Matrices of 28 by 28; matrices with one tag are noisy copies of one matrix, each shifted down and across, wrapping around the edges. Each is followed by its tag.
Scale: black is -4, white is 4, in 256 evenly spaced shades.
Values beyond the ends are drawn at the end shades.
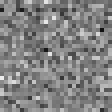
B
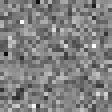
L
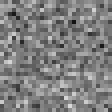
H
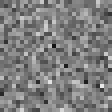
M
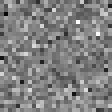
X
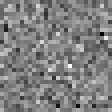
B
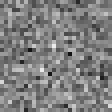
X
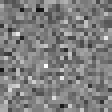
B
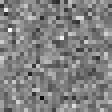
M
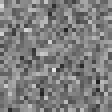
L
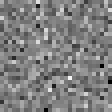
M
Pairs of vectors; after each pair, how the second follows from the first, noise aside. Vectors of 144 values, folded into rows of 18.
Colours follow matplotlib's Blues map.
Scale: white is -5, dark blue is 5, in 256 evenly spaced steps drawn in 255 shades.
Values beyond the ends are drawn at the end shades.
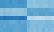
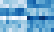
negated, scaled up.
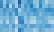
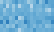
negated, partly zeroed.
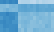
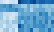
negated, scaled up.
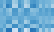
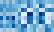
wrapped around, negated, scaled up.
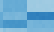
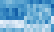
wrapped around, negated, scaled up.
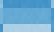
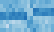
wrapped around, negated.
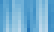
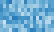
shuffled.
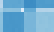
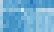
copied.
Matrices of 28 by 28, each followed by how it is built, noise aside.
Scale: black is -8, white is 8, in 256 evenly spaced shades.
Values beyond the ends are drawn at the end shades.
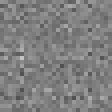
low rank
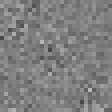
block diagonal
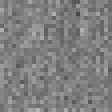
blocks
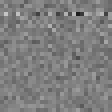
uneven rows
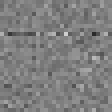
uneven rows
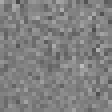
upper triangular
